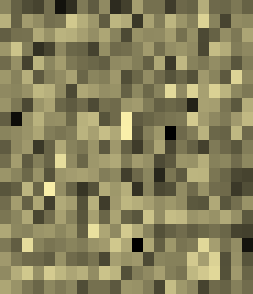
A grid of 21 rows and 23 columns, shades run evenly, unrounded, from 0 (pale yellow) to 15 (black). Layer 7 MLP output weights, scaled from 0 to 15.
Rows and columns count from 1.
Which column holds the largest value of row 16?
4
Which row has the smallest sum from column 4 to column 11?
20
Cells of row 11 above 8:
11
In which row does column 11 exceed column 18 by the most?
9
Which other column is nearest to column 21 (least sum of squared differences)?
17
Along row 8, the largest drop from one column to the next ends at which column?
19
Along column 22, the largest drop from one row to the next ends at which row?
6
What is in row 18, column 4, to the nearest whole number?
7
